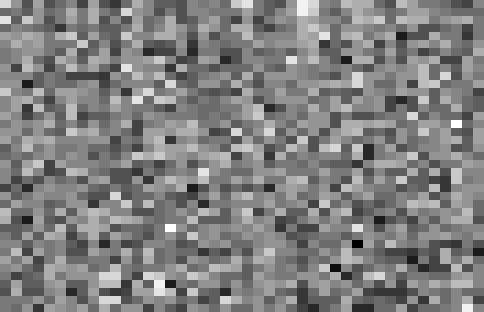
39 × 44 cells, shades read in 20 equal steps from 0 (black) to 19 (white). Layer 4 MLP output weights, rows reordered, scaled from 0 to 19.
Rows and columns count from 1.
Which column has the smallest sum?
21
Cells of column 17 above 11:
7
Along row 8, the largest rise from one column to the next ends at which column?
33
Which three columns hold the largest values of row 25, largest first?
11, 23, 42
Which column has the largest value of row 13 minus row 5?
39
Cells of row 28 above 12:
8
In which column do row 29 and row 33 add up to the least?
38
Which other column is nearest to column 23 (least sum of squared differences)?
1
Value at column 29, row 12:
13
